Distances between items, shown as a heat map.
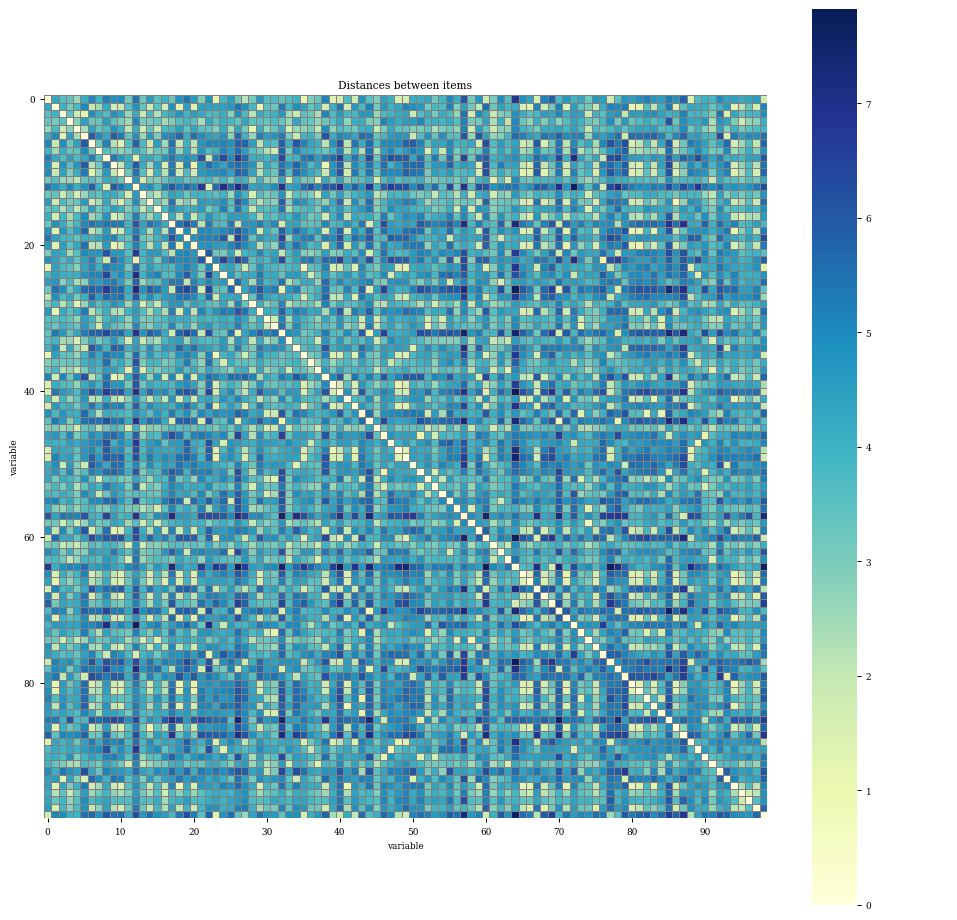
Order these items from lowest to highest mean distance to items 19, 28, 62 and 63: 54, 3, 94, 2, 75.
2, 3, 75, 54, 94
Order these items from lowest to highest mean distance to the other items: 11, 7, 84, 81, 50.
11, 7, 81, 84, 50
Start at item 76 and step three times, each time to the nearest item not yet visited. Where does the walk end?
8
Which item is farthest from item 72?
12
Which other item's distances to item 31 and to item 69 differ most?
64
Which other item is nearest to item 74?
58
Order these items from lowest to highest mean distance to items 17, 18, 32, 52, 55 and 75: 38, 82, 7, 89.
7, 38, 82, 89
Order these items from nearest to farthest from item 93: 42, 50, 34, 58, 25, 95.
50, 34, 58, 25, 95, 42
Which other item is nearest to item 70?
44
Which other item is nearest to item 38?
9
